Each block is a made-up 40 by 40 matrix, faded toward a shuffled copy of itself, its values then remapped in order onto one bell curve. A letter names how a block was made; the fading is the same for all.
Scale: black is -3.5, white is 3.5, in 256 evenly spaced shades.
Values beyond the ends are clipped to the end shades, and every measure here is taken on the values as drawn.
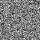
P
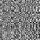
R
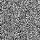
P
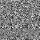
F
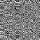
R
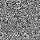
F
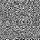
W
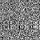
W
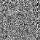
F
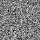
P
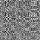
R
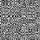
R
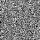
P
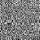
W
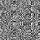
R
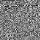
F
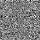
F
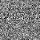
F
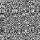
R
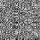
W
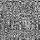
W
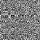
W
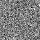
P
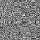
W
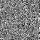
P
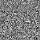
F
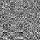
R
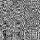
W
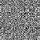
W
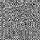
W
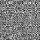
W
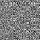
W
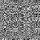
R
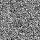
P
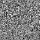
F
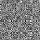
W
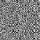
W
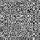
W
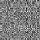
R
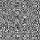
R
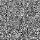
F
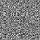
W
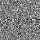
F
